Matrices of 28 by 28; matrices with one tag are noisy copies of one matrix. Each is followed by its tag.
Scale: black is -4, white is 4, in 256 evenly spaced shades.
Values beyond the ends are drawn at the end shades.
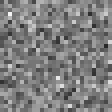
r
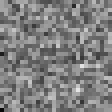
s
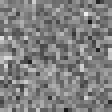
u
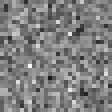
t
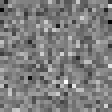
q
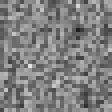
t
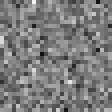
u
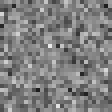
t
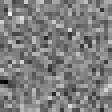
r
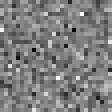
r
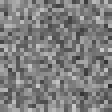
t
